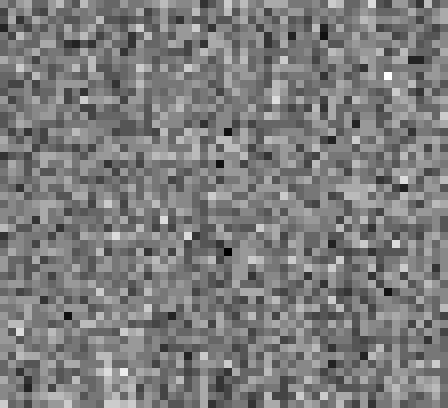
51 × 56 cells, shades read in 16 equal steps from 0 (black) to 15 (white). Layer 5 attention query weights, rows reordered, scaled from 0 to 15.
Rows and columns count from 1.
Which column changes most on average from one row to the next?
42
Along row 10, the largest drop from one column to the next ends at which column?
50
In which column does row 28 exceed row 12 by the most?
21
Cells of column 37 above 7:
18
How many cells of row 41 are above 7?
30
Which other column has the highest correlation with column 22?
20
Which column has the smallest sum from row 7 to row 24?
16
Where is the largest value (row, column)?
10, 49
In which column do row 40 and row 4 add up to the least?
41
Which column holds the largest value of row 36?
54
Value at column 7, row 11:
7
